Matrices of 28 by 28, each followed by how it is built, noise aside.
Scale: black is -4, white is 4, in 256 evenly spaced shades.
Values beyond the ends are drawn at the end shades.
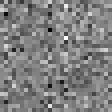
uneven columns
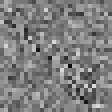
banded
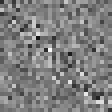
banded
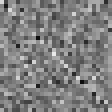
diagonal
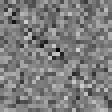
banded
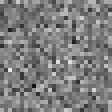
noise
